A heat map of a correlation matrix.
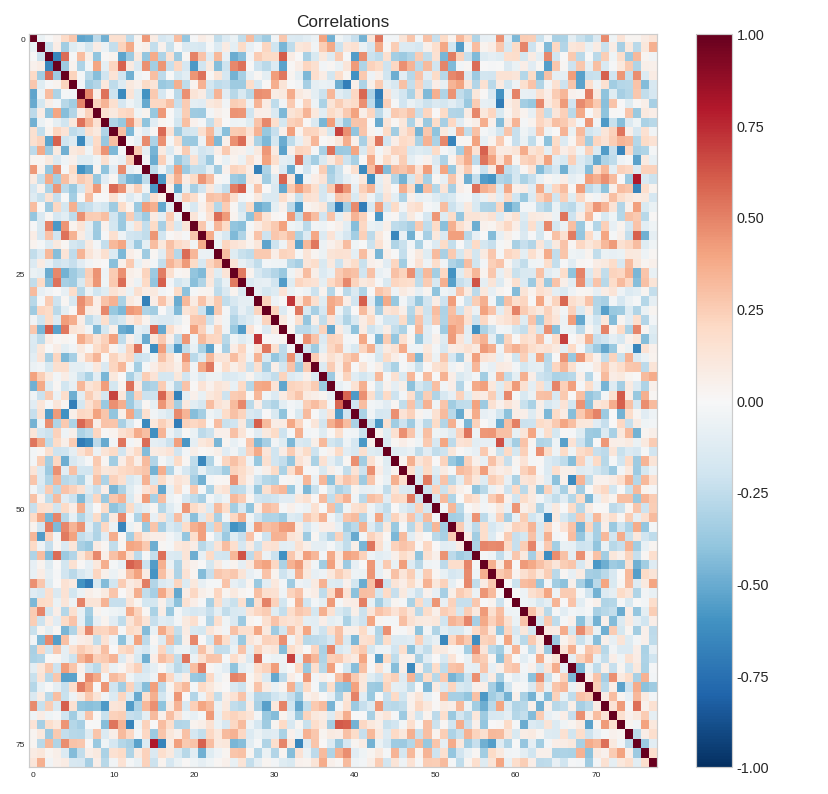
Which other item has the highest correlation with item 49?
47
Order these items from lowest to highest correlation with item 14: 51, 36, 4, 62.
4, 62, 36, 51
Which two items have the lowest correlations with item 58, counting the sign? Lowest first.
7, 6
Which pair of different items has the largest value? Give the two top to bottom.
15, 75
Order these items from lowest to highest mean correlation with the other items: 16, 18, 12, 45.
18, 45, 12, 16
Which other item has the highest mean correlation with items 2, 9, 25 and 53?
64
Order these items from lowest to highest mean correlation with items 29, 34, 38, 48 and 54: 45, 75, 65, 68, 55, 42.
75, 65, 55, 68, 45, 42
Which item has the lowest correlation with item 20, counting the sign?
3
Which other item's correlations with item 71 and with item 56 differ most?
12
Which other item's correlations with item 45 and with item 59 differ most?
40
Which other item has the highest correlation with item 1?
61
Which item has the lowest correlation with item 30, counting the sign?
68
